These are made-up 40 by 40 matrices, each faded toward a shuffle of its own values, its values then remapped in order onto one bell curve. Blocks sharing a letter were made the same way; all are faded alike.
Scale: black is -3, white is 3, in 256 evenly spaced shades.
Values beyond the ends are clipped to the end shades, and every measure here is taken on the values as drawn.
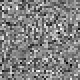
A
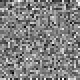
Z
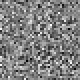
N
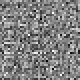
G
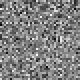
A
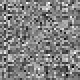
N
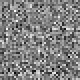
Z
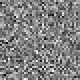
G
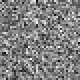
A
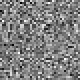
G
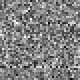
Z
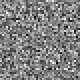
Z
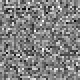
Z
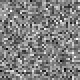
Z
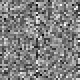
N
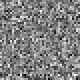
Z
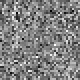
A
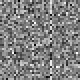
N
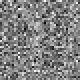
G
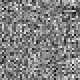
N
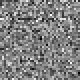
Z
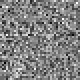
Z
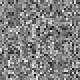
G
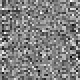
N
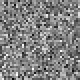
Z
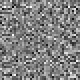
G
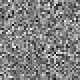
N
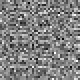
G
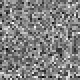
A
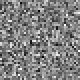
N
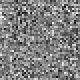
A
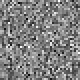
A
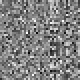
N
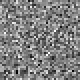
Z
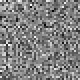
G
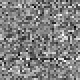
Z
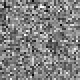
A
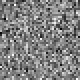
Z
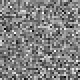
Z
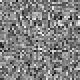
G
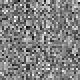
N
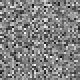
N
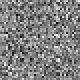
G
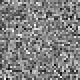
Z
